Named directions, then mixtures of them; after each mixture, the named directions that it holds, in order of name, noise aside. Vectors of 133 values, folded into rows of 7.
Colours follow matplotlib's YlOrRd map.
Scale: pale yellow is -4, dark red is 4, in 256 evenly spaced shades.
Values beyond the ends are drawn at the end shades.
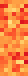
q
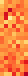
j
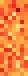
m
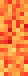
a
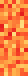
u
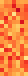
m.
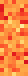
m, q, u.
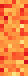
m, q, u.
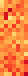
j.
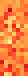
a, j.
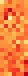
j.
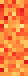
m, q, u.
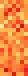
j, q, u.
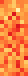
m.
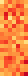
a, j.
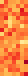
j, q, u.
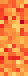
m, q.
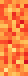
a, q.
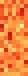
m, q, u.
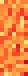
j, u.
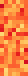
q, u.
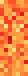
a, m, u.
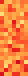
a, m, q.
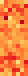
j, m, q.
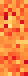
j, q.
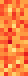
a, q.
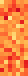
j, m.
